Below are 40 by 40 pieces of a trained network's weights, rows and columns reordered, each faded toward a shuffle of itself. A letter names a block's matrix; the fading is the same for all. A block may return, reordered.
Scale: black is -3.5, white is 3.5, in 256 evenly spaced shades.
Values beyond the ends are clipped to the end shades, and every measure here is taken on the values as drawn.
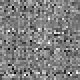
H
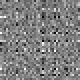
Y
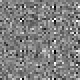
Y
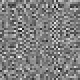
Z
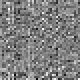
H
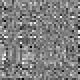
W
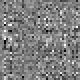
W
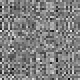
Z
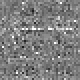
W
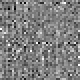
H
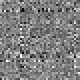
Y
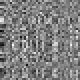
Z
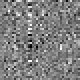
Y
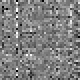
W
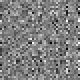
Y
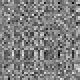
Z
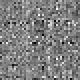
H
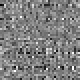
H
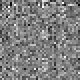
H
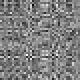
Z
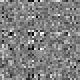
Y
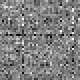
W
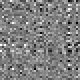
Y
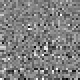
H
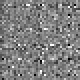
H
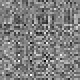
Z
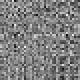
Z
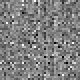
H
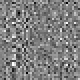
Z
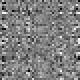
W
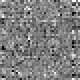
W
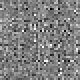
H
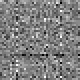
W
